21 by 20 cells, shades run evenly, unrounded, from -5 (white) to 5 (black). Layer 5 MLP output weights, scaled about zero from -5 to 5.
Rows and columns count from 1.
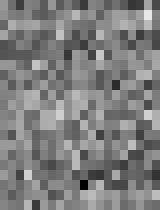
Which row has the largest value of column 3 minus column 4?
18
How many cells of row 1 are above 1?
10
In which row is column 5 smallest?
7
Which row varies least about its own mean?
5
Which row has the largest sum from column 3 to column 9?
6
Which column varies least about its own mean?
14
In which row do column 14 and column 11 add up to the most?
19
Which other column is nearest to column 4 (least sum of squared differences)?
9
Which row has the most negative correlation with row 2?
13
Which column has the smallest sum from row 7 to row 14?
3
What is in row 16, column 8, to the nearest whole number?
-1
